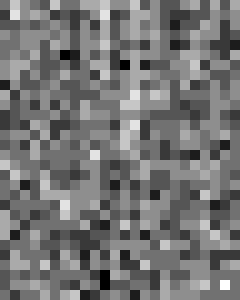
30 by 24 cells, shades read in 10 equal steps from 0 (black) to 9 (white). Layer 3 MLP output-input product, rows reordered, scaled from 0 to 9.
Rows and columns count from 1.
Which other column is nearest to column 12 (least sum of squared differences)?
8
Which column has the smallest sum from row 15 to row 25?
11
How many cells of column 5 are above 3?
20
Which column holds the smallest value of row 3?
18
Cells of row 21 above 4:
8
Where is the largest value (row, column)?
29, 23
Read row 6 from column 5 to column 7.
3 4 0
